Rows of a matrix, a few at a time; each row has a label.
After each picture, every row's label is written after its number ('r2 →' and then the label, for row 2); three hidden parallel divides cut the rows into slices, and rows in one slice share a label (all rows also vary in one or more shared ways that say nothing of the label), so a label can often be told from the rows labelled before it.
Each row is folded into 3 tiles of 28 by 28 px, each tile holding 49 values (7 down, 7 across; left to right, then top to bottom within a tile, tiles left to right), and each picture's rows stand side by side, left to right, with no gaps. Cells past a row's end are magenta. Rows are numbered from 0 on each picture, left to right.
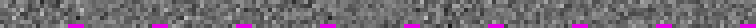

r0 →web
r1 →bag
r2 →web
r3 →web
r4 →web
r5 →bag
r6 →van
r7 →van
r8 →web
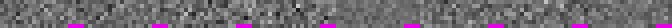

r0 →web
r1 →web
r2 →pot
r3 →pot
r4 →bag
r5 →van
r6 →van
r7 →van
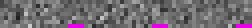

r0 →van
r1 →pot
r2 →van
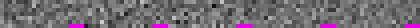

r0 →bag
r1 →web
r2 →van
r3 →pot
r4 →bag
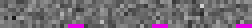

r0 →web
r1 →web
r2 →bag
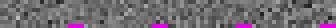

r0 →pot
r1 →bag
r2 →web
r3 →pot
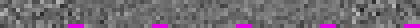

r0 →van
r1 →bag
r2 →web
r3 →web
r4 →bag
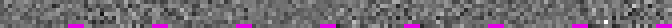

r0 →pot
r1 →bag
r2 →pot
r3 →bag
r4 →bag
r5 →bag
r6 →bag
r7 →pot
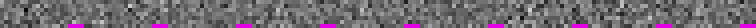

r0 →bag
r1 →pot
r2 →pot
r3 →web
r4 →web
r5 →bag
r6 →web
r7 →bag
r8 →web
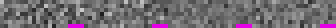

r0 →web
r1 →van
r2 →web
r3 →web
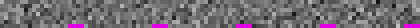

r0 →bag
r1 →pot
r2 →web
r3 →pot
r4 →web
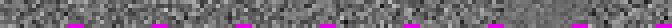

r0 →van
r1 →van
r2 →van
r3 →web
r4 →van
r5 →pot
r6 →bag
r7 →pot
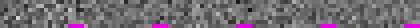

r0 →pot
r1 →pot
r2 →pot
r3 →van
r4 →pot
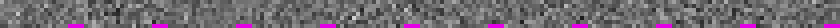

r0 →web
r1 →bag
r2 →pot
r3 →web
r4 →web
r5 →pot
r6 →web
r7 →van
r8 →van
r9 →web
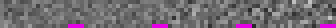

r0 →bag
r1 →bag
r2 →bag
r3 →van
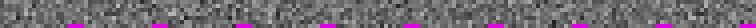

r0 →bag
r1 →bag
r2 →van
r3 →pot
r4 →pot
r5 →van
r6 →pot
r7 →bag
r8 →web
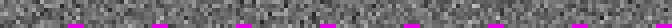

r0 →van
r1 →van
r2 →bag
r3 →bag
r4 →bag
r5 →van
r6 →bag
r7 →pot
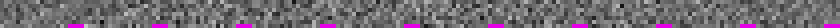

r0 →web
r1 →bag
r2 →van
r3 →pot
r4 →web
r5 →pot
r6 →van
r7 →pot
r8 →web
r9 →web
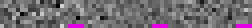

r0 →pot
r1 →bag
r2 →van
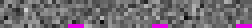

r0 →pot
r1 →bag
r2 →bag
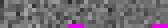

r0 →bag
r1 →bag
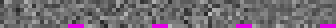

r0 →pot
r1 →bag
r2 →web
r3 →van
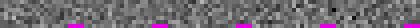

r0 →van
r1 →van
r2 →web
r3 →van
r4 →van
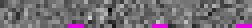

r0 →van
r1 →bag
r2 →pot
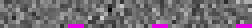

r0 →web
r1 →web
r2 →bag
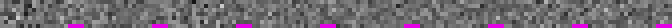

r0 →pot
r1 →pot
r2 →van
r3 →web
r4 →web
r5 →van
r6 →van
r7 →van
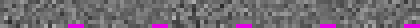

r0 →bag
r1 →pot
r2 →web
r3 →web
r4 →web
